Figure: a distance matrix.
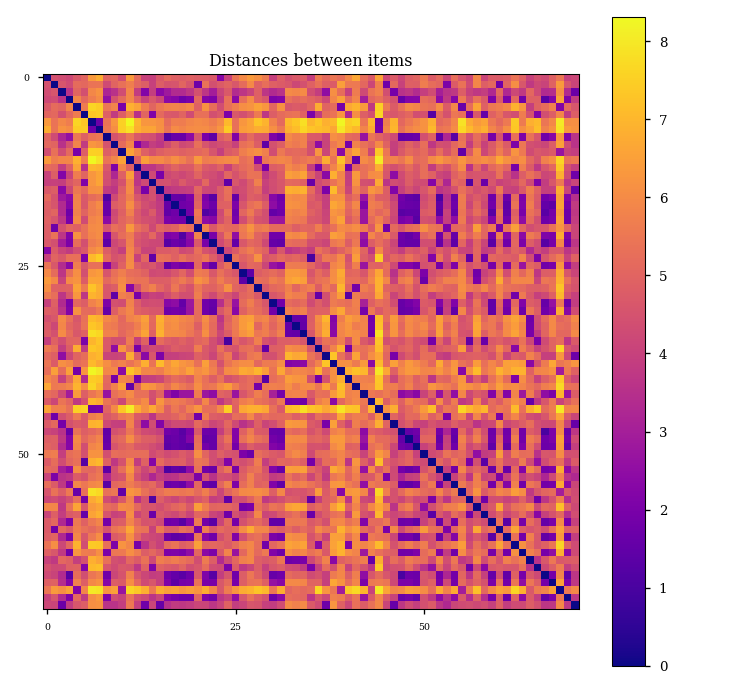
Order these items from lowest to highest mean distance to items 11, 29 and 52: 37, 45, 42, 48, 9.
9, 48, 42, 37, 45
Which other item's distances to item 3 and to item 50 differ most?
27
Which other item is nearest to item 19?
49
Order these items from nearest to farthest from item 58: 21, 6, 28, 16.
16, 21, 28, 6
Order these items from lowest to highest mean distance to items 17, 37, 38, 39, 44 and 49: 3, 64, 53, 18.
18, 3, 53, 64
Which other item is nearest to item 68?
4
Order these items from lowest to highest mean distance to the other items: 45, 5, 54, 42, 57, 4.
54, 42, 5, 45, 57, 4
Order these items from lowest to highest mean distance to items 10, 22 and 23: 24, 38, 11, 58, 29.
58, 24, 29, 38, 11
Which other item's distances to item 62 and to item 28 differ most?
41
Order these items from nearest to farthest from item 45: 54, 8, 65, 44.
65, 8, 54, 44
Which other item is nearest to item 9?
29
